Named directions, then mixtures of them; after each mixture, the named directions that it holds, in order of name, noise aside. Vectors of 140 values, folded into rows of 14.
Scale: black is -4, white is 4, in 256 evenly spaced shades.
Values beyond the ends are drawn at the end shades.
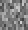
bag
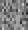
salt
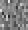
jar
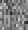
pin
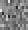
jar.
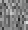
pin.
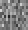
jar, pin.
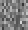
salt.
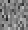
bag, jar.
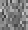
jar, salt.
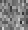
pin, salt.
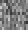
pin.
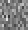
bag, jar.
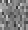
jar, pin.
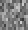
bag.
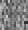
jar, pin.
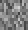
bag, pin.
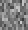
bag.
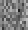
salt.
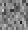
bag, salt.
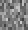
bag.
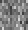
pin, salt.
